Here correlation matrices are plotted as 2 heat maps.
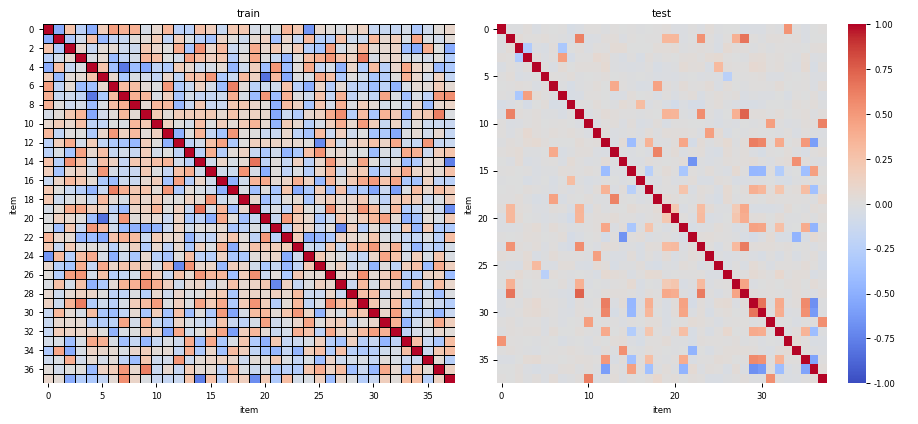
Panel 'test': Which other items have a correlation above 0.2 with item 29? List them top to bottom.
12, 17, 21, 30, 32, 35
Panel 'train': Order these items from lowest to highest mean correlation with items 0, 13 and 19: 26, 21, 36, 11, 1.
1, 21, 36, 11, 26
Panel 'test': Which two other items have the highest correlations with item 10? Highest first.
37, 31
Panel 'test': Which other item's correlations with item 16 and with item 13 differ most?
18
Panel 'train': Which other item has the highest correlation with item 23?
30
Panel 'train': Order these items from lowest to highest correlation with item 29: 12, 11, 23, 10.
11, 12, 23, 10
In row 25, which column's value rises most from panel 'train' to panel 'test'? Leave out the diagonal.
12
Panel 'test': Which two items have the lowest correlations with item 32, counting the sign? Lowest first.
36, 15
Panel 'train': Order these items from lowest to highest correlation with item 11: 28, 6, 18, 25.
28, 18, 25, 6
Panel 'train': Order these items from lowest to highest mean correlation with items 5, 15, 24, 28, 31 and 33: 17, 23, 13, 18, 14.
17, 14, 23, 18, 13
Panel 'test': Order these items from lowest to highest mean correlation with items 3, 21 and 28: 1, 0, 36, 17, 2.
36, 2, 0, 17, 1
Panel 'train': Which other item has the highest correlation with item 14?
19
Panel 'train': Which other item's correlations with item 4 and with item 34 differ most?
21
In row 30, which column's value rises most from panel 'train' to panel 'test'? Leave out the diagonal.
17
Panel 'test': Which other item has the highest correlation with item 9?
28
